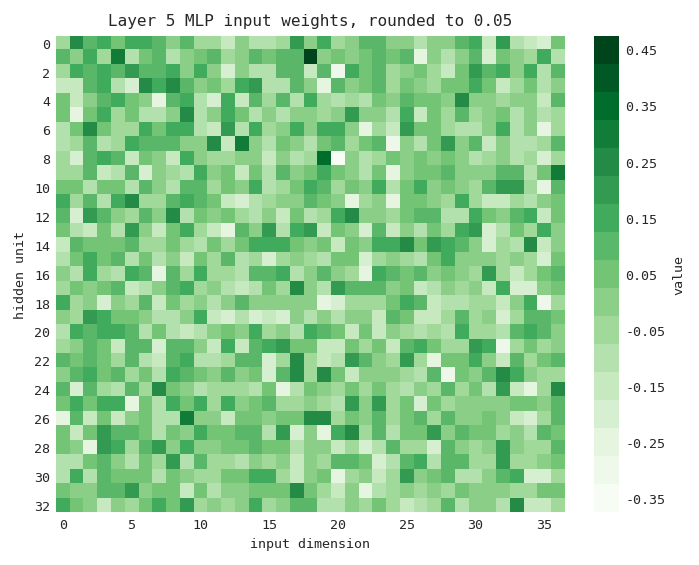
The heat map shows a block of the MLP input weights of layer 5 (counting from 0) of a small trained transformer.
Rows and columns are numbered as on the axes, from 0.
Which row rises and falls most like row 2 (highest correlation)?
0
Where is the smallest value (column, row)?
20, 8
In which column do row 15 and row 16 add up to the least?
22
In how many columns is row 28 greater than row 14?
13
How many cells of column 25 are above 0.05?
10
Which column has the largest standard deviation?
19
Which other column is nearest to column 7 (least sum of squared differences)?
11
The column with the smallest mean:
35
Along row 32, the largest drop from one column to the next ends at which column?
34
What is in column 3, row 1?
-0.05
